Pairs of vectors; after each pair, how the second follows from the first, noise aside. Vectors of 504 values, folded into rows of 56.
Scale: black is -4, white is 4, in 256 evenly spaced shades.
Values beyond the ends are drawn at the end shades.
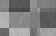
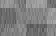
reversed, shrunk.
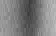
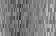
wrapped around, negated, partly zeroed.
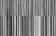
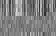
reversed, partly zeroed.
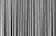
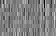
reversed, partly zeroed.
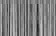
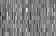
wrapped around, negated, partly zeroed.
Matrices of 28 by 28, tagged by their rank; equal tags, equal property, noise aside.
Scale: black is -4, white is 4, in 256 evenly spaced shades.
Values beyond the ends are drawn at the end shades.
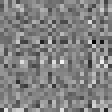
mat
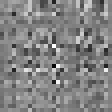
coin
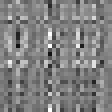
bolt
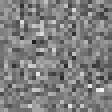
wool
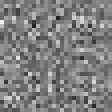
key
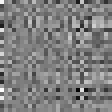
bolt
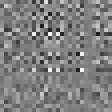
mat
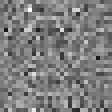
wool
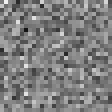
wool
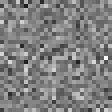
wool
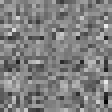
coin
